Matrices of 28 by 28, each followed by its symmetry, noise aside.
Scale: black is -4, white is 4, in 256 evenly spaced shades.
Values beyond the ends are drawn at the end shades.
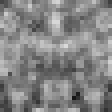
mirrored left to right.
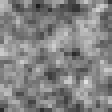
no symmetry.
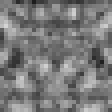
mirrored left to right.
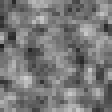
same after a half turn.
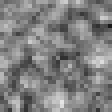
symmetric.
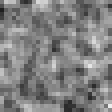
no symmetry.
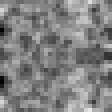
mirrored top to bottom.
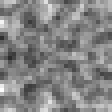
mirrored top to bottom.
